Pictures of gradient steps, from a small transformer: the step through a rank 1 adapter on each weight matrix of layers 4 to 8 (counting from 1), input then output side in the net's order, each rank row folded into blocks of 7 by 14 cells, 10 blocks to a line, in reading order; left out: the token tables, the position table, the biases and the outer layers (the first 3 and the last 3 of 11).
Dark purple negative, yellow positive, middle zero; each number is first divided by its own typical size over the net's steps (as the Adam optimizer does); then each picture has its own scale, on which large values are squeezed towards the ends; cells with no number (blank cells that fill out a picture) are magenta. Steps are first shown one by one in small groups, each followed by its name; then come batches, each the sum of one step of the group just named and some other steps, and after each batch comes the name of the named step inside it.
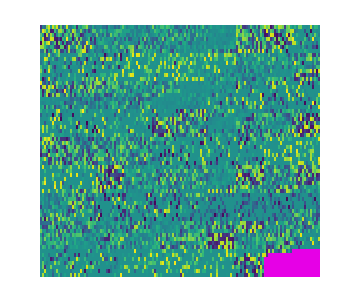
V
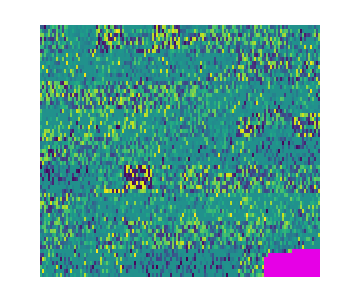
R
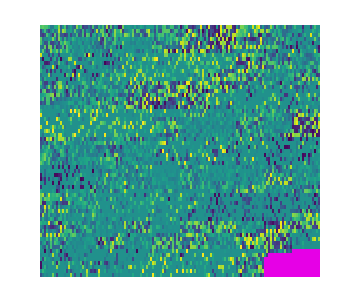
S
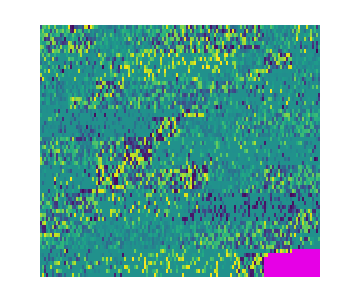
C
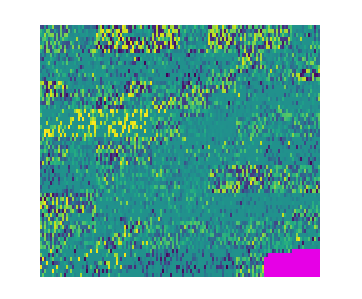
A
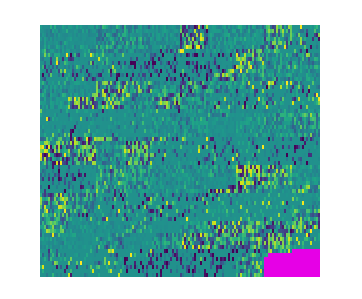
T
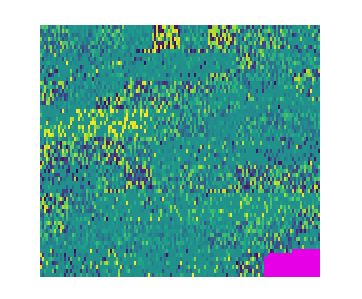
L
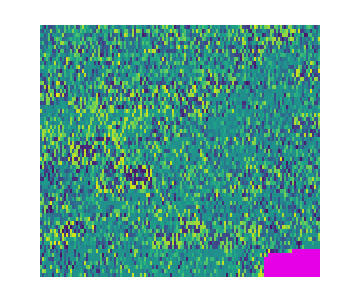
R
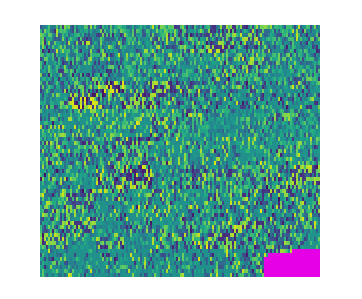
C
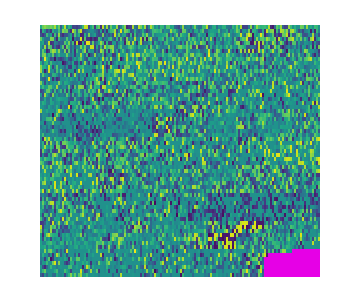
V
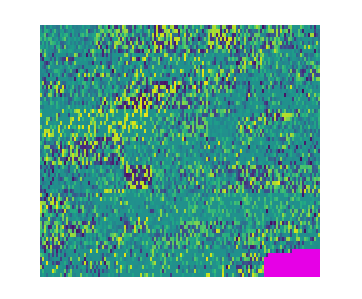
A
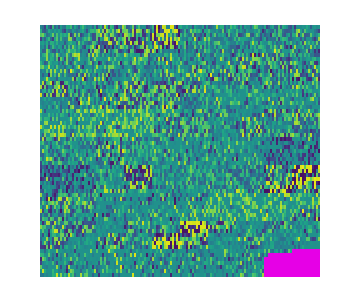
R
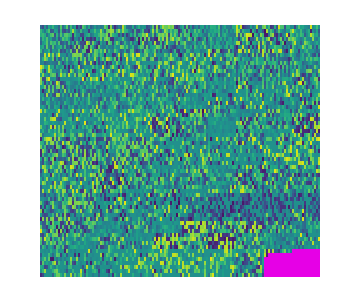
V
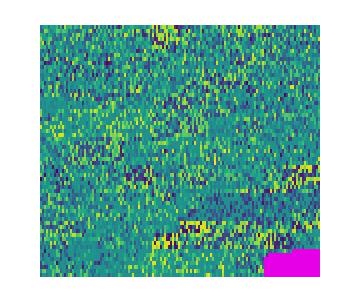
S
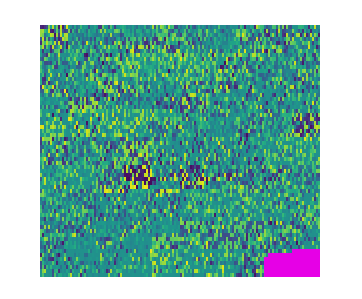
V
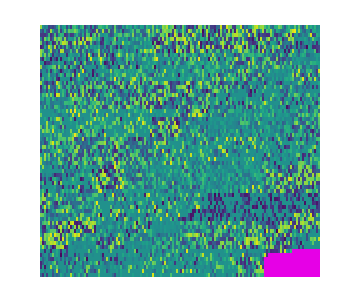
S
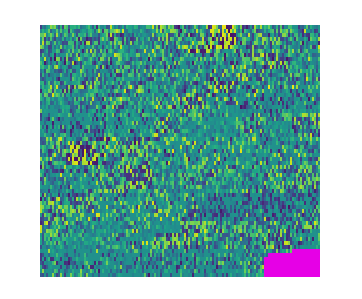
R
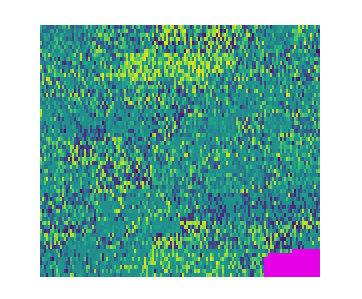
C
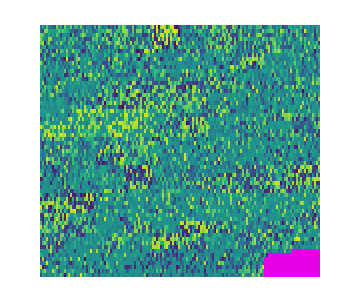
A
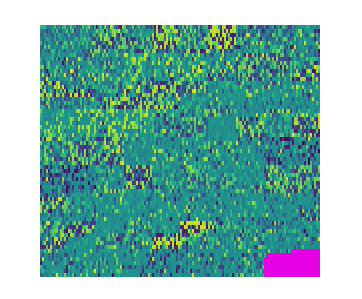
L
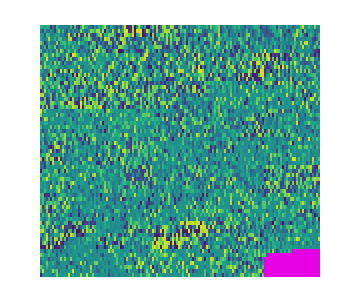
T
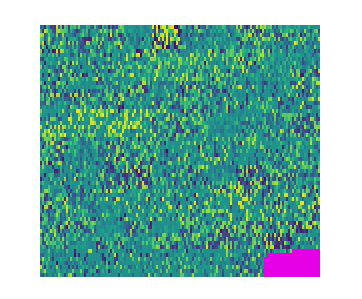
L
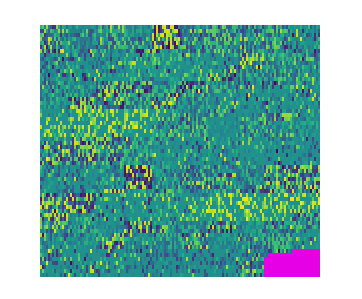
L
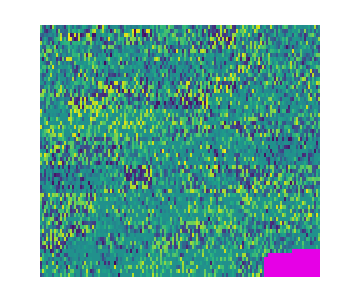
S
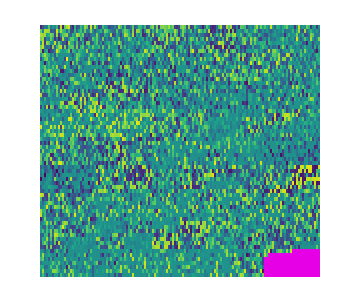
C
